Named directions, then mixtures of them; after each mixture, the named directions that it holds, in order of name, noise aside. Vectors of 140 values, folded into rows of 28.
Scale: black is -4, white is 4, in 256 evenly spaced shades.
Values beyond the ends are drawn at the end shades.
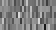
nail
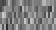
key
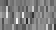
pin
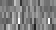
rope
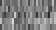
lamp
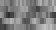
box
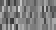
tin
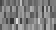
nail, pin, tin.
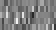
pin.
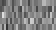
key.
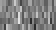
key, lamp, rope.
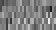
key, rope, tin.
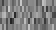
key, lamp, tin.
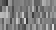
key, pin.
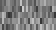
box, key, nail.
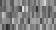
box, key, nail.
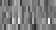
rope.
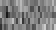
box, nail, pin.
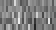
lamp, rope.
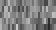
box, tin.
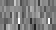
rope.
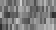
box, tin.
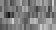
box, key, lamp.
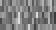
box, lamp, rope.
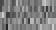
box, key, tin.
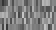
key, nail, pin.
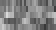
box.
